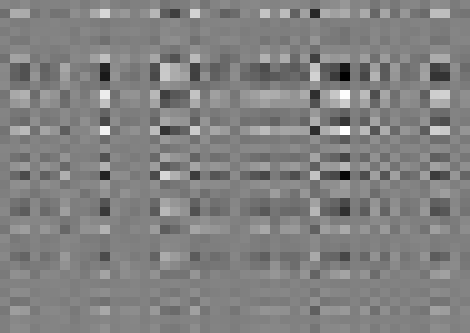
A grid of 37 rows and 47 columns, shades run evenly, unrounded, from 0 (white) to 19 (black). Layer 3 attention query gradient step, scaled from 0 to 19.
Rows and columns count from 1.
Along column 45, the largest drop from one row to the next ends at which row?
15
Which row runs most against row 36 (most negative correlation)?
34
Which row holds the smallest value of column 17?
20
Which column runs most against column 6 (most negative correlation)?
12
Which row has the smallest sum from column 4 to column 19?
2
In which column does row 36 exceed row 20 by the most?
17
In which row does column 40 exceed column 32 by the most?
9
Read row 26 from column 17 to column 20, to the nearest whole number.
12 11 10 7
